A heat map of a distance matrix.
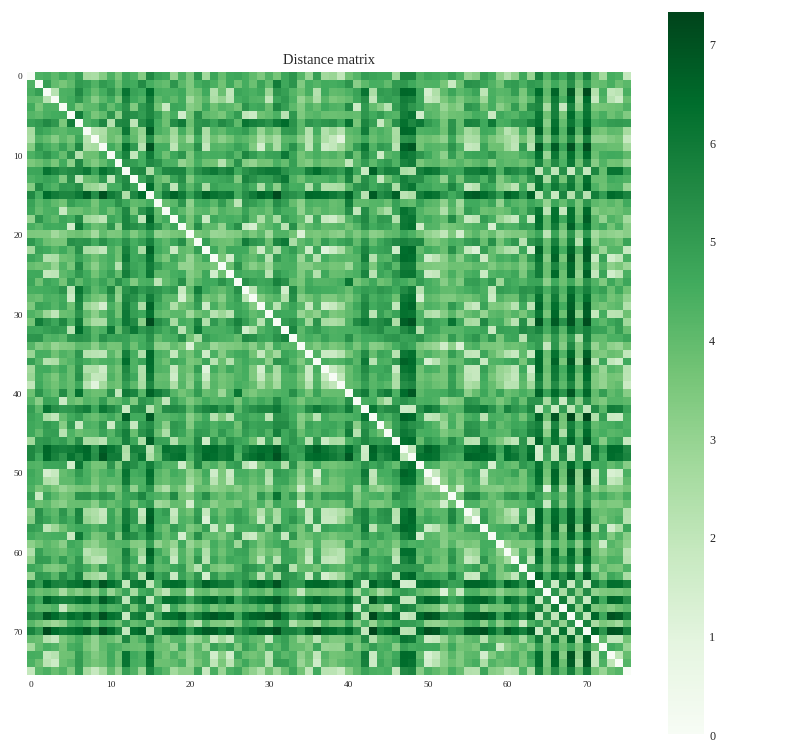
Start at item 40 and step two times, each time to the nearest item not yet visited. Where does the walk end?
24
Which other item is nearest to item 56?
22
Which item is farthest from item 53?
31
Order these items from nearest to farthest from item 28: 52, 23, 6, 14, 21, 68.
52, 23, 14, 21, 6, 68
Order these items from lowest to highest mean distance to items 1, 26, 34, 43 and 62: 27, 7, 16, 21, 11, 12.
16, 21, 11, 7, 27, 12
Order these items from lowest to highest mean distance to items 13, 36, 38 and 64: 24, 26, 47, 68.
26, 24, 47, 68
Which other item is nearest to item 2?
50
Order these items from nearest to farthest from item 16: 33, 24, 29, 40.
33, 29, 24, 40
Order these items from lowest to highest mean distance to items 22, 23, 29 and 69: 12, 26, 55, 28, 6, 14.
55, 14, 28, 26, 6, 12
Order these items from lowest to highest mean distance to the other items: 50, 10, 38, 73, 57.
38, 73, 50, 57, 10
